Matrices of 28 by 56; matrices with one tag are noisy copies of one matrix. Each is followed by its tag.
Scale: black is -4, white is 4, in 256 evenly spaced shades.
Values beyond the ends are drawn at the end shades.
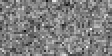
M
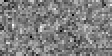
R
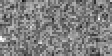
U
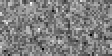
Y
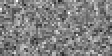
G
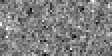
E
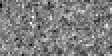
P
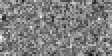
U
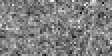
E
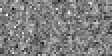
G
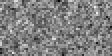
G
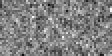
P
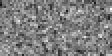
P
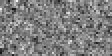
G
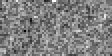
M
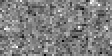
E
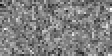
P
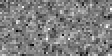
P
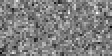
G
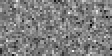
G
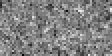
P
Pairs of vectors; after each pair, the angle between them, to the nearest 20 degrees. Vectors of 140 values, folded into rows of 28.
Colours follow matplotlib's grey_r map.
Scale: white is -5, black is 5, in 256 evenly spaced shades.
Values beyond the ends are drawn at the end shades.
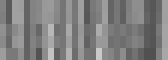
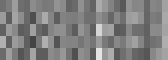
60 degrees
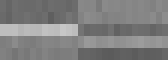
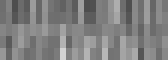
80 degrees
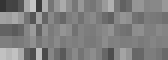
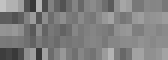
160 degrees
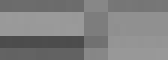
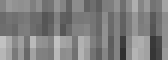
120 degrees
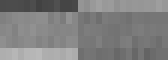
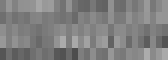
120 degrees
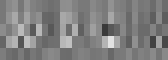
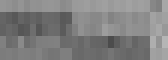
120 degrees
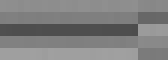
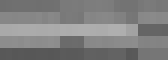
160 degrees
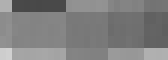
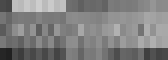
160 degrees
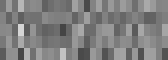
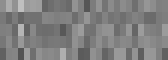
20 degrees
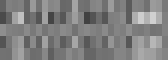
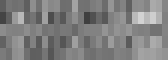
20 degrees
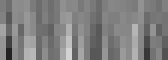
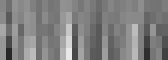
20 degrees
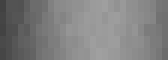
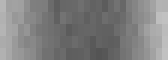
140 degrees
